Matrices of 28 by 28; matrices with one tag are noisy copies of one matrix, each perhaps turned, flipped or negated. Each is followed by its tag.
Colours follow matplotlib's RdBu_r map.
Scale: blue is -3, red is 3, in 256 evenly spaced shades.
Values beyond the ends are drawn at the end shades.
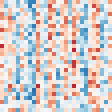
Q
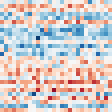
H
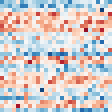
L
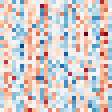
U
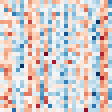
U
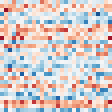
U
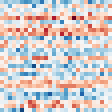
Q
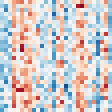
L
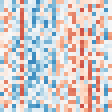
H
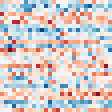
U
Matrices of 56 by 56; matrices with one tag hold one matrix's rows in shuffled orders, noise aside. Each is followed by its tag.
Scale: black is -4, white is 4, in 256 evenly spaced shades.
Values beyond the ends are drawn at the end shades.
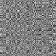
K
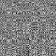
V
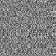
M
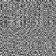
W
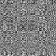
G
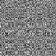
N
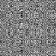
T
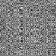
T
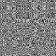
V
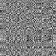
K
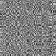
K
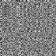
W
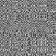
M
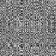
T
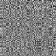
K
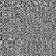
W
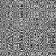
T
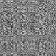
G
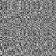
W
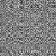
T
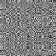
K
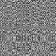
V
